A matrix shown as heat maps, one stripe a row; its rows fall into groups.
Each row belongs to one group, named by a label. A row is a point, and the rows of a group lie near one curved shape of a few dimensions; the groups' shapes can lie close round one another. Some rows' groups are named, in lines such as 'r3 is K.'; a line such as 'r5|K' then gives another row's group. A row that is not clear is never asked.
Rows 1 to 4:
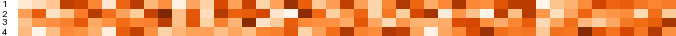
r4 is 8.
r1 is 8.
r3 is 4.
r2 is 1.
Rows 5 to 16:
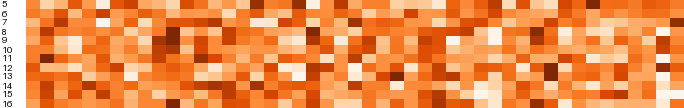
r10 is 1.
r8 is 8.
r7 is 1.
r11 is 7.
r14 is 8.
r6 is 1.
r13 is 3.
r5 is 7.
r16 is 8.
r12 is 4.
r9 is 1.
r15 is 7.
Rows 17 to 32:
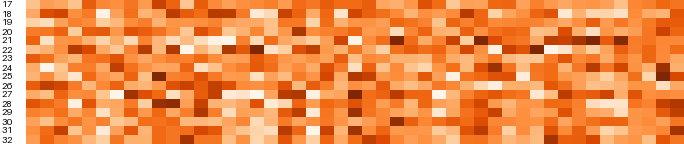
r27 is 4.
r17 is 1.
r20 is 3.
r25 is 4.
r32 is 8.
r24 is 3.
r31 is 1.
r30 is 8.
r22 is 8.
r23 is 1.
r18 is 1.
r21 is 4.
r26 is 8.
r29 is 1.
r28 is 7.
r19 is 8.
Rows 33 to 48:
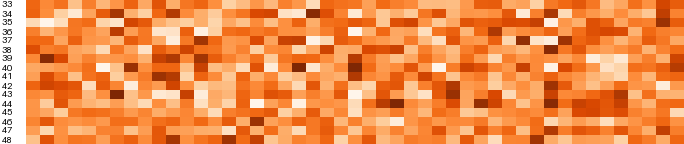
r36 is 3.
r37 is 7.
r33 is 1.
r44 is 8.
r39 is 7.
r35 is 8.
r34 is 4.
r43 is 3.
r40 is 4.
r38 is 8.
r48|8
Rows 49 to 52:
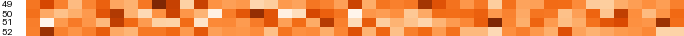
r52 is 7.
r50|4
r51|3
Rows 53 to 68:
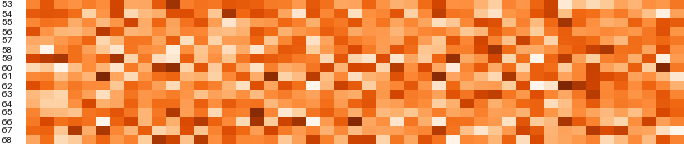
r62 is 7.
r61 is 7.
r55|1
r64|8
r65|4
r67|7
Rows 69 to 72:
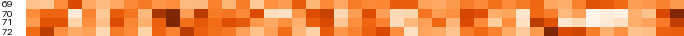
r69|8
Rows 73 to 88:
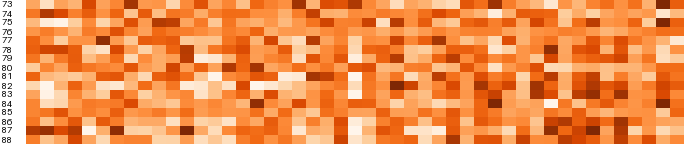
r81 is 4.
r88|4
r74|8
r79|3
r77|7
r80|8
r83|3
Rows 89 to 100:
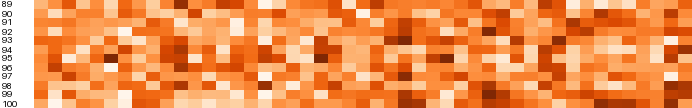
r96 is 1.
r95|1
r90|3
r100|8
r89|1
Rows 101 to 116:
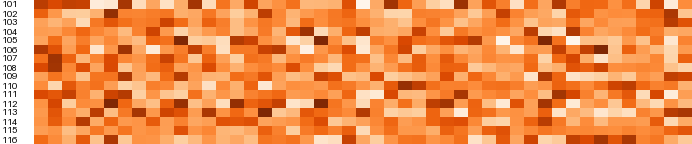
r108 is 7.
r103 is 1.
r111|3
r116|7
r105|8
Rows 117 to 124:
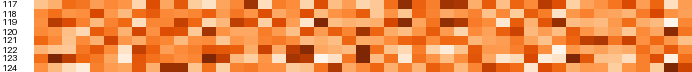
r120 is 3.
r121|7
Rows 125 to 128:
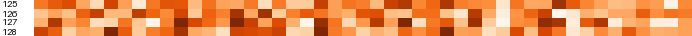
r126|8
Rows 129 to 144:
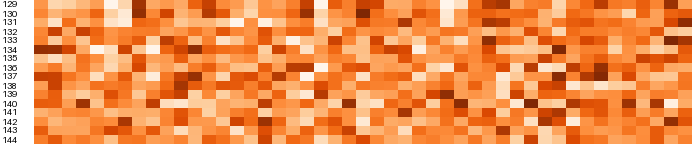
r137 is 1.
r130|4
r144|7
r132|7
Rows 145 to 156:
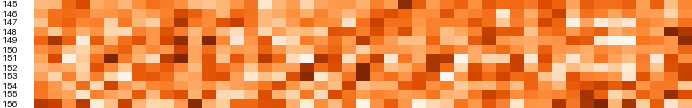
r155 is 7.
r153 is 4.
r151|1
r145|8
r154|7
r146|8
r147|1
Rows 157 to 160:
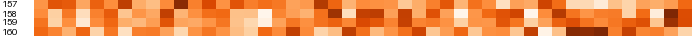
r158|4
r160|7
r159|4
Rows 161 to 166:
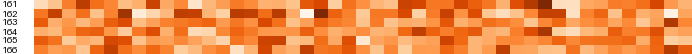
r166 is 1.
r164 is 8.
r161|8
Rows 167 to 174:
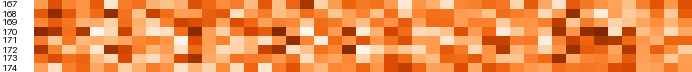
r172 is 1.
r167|7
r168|3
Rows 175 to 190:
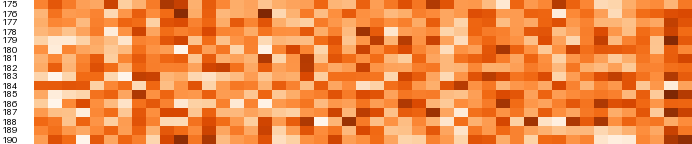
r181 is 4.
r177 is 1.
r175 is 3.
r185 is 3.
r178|8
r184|3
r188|7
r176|4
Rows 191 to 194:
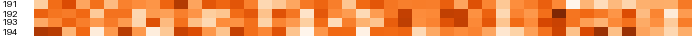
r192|3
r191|1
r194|1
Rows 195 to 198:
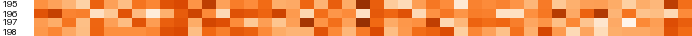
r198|1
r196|1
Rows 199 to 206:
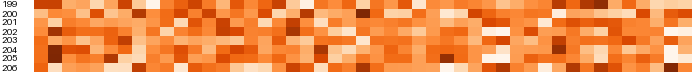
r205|7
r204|8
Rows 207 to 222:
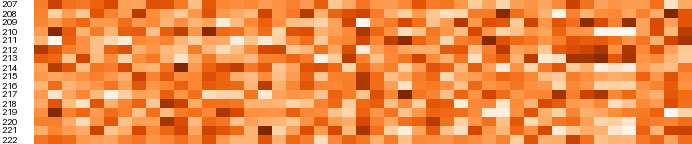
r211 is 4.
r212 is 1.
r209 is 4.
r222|7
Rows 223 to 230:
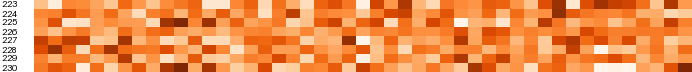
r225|1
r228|3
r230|7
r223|3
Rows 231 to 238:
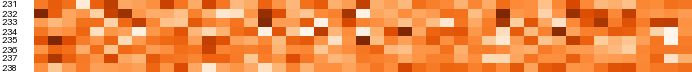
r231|3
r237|7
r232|1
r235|7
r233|7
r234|3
